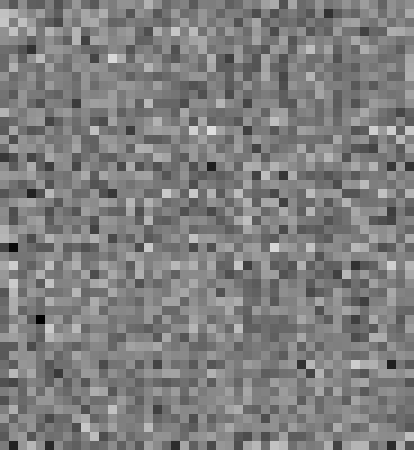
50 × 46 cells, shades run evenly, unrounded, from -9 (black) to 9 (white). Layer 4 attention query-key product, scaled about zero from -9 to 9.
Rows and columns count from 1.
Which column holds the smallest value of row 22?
4
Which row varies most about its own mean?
50
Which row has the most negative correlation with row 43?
30
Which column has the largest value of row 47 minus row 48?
9
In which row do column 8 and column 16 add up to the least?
28
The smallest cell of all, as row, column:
36, 5
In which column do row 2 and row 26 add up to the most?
1
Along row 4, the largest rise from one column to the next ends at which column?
18
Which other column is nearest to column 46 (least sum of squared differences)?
24
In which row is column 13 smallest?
22
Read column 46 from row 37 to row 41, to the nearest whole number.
2 0 -1 1 -3
